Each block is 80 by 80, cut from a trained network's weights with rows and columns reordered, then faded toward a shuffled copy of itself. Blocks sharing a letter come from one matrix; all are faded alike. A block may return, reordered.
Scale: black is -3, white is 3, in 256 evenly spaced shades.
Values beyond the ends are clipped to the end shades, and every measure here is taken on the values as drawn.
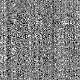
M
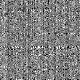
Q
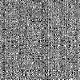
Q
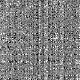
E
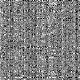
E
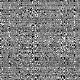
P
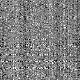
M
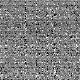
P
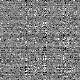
P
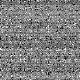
P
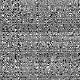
P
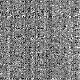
Q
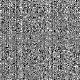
M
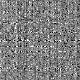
M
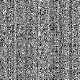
Q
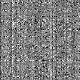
E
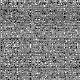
P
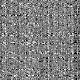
E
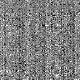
Q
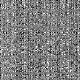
E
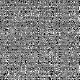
P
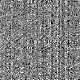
E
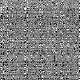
P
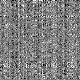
E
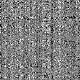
Q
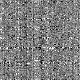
M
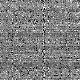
P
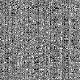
Q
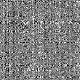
M
